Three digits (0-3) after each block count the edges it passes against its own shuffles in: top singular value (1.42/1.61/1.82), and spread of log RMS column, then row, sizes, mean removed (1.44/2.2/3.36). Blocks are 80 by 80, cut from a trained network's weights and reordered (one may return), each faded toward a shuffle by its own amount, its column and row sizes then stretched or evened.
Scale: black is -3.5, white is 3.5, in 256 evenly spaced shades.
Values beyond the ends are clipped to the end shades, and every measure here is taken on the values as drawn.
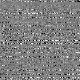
0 0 3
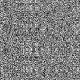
3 1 0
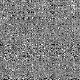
0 1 2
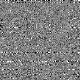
0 1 2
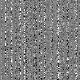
1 3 0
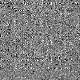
0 1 2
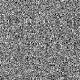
1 0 1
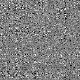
0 1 2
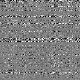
3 1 3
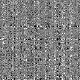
3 2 2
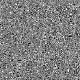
1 0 1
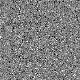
0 1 0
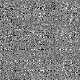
0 1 2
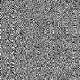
3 2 1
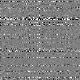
2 1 3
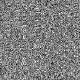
1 1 0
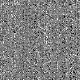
0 2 1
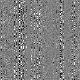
3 3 1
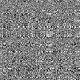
3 0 2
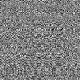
3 0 2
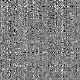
2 2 2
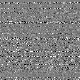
0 0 3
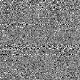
1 0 2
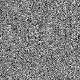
2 1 0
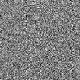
2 1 0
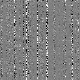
2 3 0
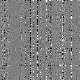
3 3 1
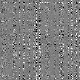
1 3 2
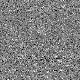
0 0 1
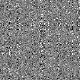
1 2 1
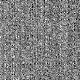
2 1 1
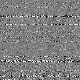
2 0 3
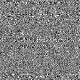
3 0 2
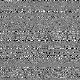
2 0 3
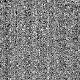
1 1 1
